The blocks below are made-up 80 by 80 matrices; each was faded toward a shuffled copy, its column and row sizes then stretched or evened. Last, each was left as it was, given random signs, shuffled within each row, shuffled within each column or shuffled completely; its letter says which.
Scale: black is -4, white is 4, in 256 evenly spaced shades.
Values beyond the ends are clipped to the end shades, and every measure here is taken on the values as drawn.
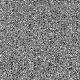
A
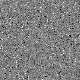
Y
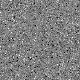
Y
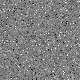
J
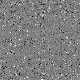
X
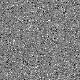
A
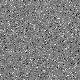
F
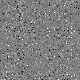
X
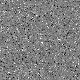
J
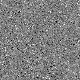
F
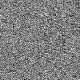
A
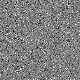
Y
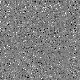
A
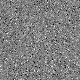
Y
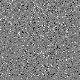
A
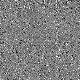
X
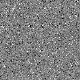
X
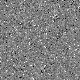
Y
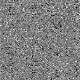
A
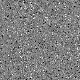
Y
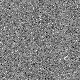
J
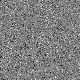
F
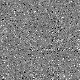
X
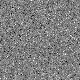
J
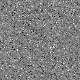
X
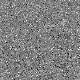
X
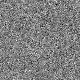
J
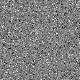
Y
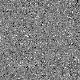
X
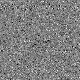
F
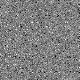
X
